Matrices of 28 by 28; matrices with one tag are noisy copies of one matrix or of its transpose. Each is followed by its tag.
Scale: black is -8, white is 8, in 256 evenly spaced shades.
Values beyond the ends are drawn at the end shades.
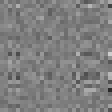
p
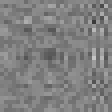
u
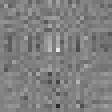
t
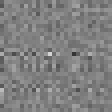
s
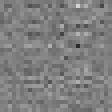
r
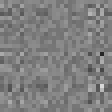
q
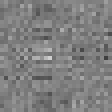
t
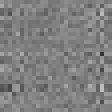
q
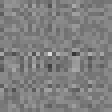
s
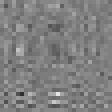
u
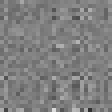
p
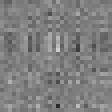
t
